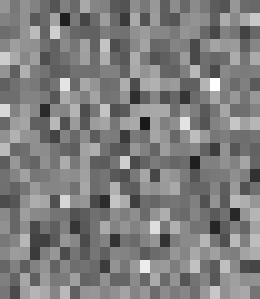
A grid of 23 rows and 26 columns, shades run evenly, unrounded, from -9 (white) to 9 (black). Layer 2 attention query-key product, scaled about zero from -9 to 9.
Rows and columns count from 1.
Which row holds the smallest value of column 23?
21
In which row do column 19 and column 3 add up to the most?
8
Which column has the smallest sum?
3
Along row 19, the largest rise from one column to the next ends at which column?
4
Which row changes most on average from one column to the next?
10
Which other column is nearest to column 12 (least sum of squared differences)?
5
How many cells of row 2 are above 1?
11
